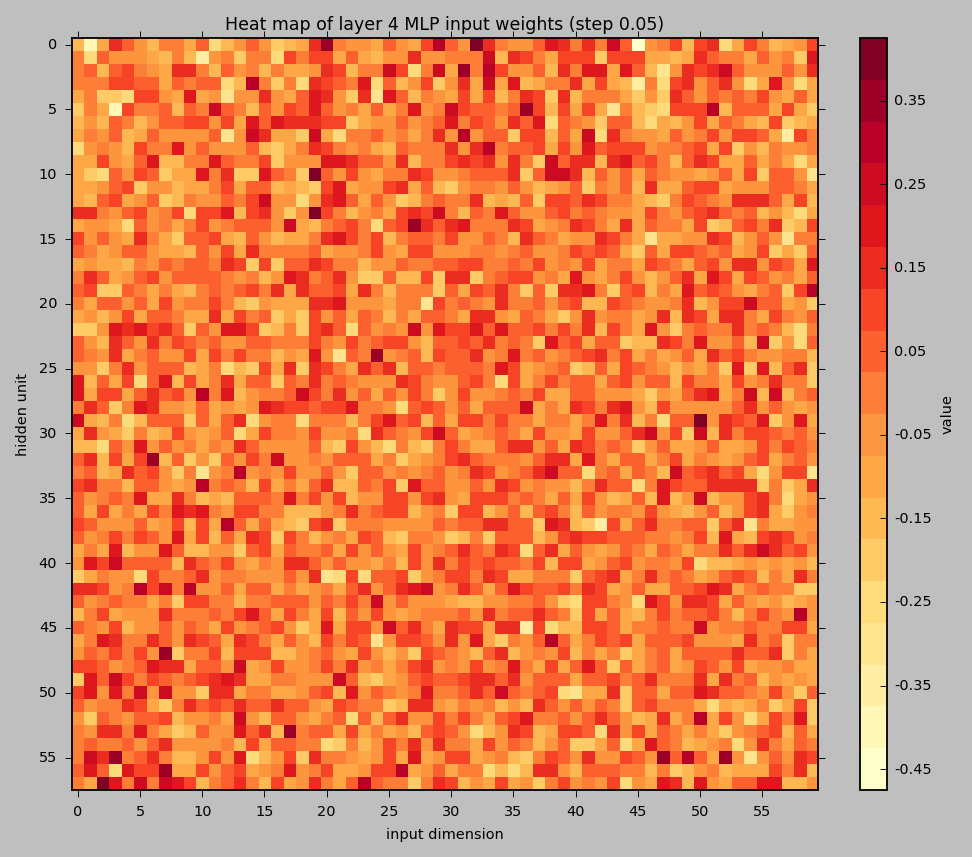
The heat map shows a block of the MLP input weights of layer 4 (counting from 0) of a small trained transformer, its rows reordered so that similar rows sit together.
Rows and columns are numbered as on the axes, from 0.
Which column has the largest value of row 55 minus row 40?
52
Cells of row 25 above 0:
26
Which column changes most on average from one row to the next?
27
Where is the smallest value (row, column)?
0, 45
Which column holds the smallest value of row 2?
47
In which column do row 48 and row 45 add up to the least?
36
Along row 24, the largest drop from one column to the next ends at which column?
25
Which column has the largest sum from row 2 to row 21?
19
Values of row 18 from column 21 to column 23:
0.15 -0.05 -0.2
